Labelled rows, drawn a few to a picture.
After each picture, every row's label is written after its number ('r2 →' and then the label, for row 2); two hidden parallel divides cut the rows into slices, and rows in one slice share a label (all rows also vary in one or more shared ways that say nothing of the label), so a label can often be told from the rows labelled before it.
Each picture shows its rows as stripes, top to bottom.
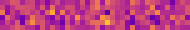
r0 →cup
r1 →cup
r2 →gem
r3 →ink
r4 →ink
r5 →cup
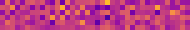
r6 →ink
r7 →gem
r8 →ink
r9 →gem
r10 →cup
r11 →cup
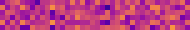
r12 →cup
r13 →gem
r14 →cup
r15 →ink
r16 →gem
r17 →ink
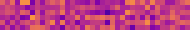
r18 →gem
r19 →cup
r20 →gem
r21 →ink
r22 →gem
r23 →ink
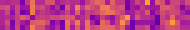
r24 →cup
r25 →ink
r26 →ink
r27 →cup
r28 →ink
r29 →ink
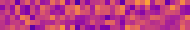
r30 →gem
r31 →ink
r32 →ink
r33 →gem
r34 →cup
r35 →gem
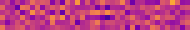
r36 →ink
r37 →gem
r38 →ink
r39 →gem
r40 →cup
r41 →cup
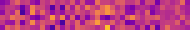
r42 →cup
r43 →ink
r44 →ink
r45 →gem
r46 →ink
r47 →ink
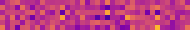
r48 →cup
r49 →gem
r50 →ink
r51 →gem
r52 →cup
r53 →gem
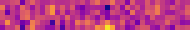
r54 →cup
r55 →gem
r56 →gem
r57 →cup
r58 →ink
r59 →ink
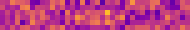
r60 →gem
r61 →gem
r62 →ink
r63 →ink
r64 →ink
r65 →gem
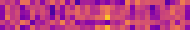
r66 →gem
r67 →ink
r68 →ink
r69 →ink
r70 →gem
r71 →ink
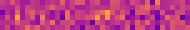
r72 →cup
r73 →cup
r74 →ink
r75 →ink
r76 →cup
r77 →cup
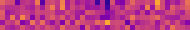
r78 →gem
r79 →gem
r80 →cup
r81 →gem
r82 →ink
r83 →cup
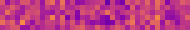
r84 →gem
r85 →cup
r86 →cup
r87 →gem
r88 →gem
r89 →cup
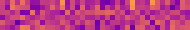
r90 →gem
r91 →gem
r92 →ink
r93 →cup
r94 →cup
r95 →cup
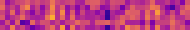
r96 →cup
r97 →gem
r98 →gem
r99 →gem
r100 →ink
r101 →gem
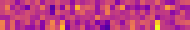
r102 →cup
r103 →ink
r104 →cup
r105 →cup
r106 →gem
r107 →gem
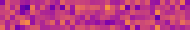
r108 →cup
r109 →ink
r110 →cup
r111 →cup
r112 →gem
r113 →cup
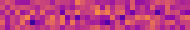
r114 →cup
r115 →cup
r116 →ink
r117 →gem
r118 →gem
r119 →cup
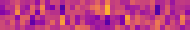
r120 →cup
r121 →ink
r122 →ink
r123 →gem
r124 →gem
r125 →cup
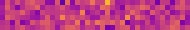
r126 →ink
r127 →cup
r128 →cup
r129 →cup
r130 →ink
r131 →cup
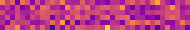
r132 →gem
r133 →ink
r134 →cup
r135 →ink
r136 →gem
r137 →ink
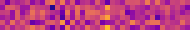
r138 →gem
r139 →ink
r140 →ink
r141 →ink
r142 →gem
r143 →ink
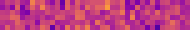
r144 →ink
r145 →ink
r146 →cup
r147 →cup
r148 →cup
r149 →ink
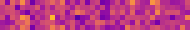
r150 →gem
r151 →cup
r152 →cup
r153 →gem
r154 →cup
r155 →gem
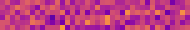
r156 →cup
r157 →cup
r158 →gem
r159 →ink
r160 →ink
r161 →gem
